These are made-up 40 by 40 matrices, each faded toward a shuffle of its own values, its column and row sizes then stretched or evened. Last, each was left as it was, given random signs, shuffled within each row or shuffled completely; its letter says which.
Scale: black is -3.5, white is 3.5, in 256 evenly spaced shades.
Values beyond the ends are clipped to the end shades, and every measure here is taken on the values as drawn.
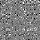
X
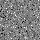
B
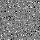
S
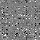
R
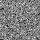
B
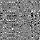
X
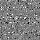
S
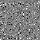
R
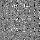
R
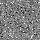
B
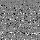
S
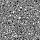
B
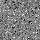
B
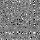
R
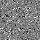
S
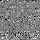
S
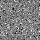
B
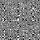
X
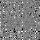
R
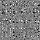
R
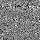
S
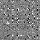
X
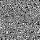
S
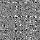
R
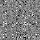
R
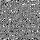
S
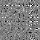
R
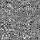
R
